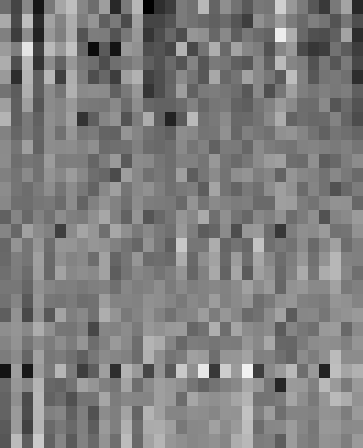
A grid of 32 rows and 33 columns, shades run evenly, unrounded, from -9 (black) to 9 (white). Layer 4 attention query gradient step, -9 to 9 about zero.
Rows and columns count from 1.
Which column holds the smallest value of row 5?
4
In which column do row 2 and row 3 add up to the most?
26
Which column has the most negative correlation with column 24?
21
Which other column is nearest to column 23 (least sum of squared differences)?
12
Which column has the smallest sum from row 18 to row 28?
3
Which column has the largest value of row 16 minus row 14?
19
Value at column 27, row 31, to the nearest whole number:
2
